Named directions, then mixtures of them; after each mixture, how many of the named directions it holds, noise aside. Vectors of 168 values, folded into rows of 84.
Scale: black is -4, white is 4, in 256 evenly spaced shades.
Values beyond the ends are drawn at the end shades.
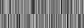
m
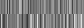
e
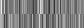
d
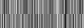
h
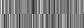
two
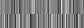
three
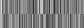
one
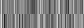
four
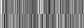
two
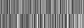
two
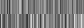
one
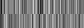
one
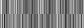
two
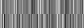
three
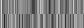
four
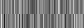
four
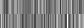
four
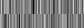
two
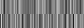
two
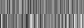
one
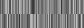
two
